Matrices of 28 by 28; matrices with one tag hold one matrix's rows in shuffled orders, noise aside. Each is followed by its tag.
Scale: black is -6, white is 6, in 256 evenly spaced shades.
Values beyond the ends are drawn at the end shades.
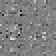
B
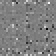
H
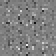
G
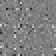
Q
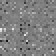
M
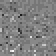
B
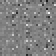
H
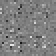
B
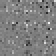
H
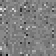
M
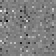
M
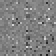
H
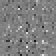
G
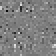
Q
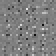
G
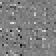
B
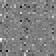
M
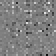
H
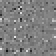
Q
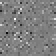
Q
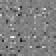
B
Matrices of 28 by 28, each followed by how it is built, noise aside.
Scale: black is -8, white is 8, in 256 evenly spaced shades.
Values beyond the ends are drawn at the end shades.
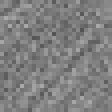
Hankel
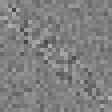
banded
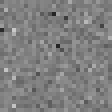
sparse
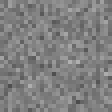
repeating rows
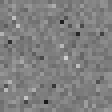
sparse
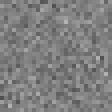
noise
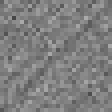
Hankel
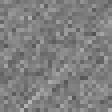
Hankel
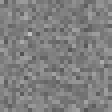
repeating rows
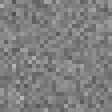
noise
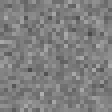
noise
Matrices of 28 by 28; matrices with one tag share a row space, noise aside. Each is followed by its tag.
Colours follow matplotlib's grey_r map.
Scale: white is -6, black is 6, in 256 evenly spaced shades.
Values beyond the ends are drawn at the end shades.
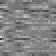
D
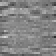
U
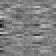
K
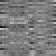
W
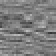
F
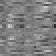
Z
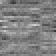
U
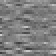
D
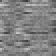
D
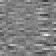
Z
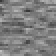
F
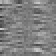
K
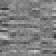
U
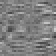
Z
